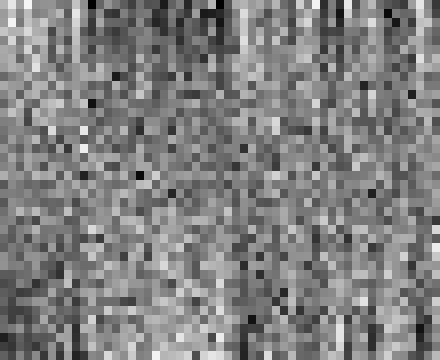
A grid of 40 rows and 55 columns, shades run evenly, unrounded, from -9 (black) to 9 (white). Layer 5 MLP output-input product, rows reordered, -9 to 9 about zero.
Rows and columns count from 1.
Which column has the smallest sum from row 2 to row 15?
28
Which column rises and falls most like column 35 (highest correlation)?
40
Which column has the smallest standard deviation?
48
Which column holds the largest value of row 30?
21
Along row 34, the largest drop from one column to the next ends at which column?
47
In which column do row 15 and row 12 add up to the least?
12
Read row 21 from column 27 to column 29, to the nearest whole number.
-2 -1 -4
